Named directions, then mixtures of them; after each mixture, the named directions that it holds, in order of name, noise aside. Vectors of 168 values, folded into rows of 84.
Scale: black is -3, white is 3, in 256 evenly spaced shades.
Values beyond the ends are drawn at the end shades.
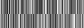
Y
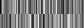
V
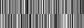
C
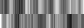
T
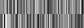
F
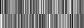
C, T, V.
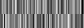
F, V.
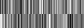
C, T.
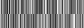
Y.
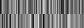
V.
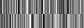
C, V.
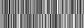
C, Y.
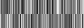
C, T, Y.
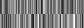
V, Y.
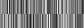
C, F, Y.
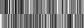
C, T, Y.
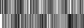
C, T.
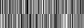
C.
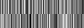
C, F.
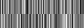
C.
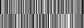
C, F, V.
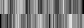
T.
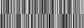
C.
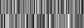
F, V.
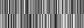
C, Y.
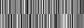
C.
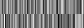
F, V, Y.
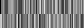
C, T, V.
